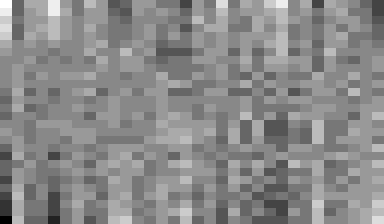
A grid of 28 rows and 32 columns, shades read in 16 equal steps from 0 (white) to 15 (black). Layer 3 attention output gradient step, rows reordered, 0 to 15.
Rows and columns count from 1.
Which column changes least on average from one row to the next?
31
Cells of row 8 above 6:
19
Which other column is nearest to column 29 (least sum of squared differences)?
13
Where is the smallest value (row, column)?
1, 1
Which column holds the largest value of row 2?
32
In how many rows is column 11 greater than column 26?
9
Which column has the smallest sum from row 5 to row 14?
24
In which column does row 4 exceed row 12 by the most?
2
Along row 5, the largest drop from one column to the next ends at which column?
3
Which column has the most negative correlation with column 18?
29
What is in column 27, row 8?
9
